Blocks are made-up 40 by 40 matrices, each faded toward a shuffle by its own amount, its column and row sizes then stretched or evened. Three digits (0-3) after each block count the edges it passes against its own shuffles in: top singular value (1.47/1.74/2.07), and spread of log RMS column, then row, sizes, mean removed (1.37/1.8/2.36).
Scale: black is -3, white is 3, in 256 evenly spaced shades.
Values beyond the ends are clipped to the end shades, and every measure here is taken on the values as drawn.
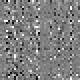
1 3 2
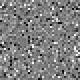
0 1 0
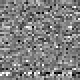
2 0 2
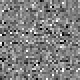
0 1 2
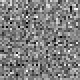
0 2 1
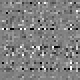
1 2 3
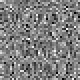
2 1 0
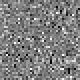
1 0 1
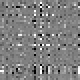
3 3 3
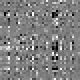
3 3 3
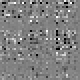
1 3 3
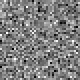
2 0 0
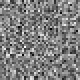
2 0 1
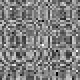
3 0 1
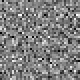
2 0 2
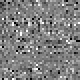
0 0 3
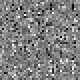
0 2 0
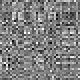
3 0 2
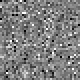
0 1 0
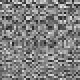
3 0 2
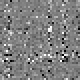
0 2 2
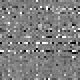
1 1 3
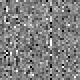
1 3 0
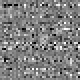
0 2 3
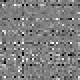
1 2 3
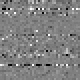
1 0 3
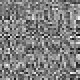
3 1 2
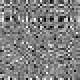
3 1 2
